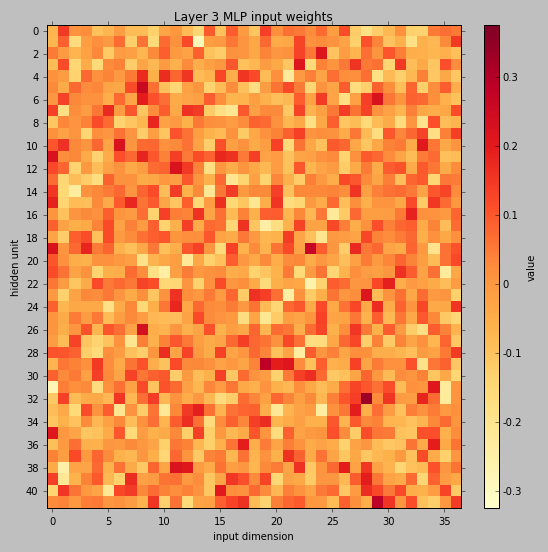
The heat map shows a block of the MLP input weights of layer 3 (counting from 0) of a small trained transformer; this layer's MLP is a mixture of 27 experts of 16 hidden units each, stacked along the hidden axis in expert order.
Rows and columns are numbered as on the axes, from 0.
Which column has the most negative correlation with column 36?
8
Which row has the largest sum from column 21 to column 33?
32
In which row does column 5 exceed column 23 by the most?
22
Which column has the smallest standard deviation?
3
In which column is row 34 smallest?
14
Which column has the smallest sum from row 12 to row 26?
19
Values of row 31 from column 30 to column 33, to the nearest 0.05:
0.1 -0.1 0 0
